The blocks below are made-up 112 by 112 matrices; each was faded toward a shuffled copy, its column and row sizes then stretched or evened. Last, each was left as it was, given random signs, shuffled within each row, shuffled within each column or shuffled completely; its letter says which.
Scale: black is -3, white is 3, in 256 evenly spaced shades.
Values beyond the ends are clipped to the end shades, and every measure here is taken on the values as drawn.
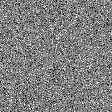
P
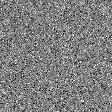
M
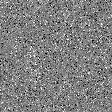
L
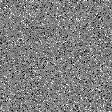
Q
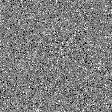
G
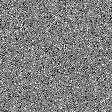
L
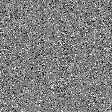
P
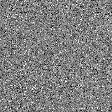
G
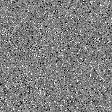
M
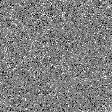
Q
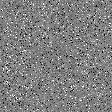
P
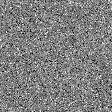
P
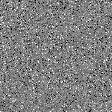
Q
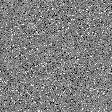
M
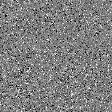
G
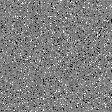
Q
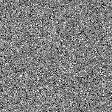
G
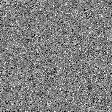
M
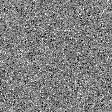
P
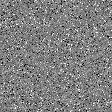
L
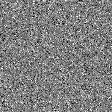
L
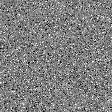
M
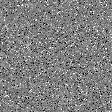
M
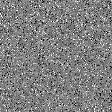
Q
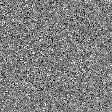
G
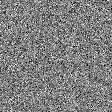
L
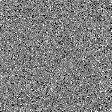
G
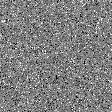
M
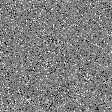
L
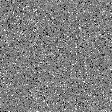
G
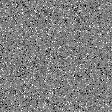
G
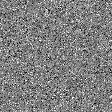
P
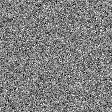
L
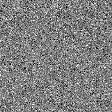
Q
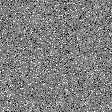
L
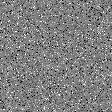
L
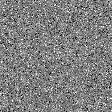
P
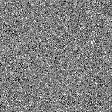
Q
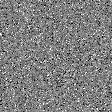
L
